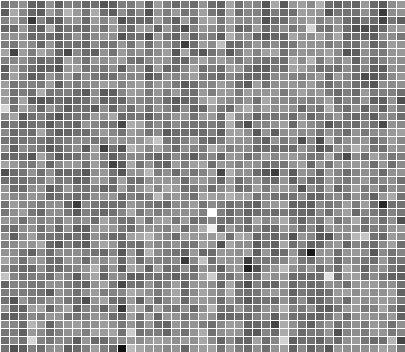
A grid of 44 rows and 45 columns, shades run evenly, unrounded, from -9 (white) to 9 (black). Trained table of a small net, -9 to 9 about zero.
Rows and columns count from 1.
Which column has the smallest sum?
26
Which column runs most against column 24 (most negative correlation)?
9
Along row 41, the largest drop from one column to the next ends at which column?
32
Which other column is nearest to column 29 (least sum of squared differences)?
19
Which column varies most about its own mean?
24
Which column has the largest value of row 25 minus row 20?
42
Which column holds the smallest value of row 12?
5
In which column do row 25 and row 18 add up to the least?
18
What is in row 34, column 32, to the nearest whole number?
-4
